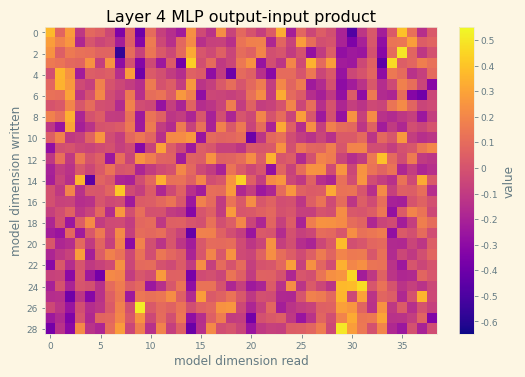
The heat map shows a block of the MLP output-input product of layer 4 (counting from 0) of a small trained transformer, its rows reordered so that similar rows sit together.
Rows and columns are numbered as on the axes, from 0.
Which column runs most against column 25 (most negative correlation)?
9
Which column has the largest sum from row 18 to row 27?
29
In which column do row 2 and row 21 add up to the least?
7
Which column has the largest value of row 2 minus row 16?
35
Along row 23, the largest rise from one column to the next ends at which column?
6
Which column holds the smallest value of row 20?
8
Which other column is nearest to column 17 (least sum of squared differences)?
10
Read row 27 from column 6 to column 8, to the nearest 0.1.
0.1 0.2 0
